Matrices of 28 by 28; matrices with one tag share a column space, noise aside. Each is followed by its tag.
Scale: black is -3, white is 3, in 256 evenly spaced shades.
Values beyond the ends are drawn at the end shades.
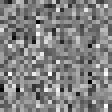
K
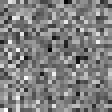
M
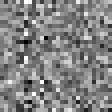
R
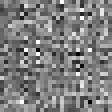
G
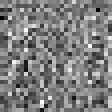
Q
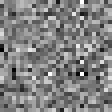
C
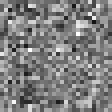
G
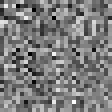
G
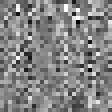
G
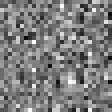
R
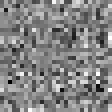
K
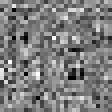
Q
